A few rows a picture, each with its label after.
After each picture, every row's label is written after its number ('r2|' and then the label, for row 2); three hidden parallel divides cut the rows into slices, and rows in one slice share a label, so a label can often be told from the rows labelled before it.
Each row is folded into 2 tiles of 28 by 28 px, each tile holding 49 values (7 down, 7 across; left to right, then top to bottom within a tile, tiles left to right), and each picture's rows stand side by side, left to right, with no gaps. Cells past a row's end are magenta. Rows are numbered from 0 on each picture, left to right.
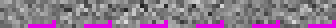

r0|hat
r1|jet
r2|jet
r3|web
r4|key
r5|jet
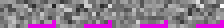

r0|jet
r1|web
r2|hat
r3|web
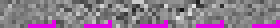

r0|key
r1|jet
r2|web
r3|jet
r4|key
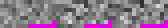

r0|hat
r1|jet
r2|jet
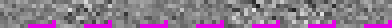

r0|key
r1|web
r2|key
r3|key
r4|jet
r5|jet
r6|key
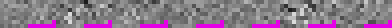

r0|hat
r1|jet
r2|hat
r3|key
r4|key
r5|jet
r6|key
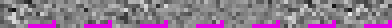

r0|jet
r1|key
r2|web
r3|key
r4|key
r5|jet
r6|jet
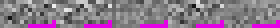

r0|web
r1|web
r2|hat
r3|web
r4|key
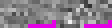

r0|key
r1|jet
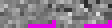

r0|key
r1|jet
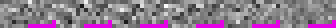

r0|web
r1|web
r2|web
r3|web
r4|jet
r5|key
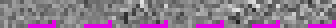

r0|key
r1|hat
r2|web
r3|key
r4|web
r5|jet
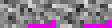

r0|web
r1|web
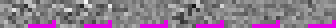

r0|web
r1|web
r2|hat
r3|web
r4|key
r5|hat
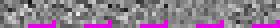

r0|jet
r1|jet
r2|jet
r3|key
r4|web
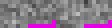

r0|hat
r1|hat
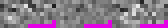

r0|jet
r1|key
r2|jet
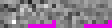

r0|jet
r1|key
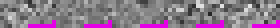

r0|jet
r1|key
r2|hat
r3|web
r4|jet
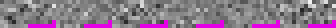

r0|web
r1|key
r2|web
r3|hat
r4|hat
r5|web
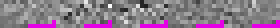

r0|key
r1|web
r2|jet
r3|hat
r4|key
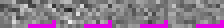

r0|jet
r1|jet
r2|key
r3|key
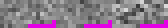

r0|hat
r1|hat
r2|web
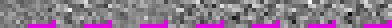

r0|hat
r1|web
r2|key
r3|web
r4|web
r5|web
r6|web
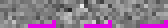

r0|hat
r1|jet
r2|key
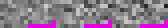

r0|hat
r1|jet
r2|jet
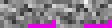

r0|web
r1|web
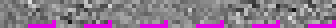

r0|key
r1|web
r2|hat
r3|hat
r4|jet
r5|jet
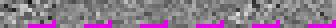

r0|jet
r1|hat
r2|hat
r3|hat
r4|jet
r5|key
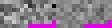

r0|jet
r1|key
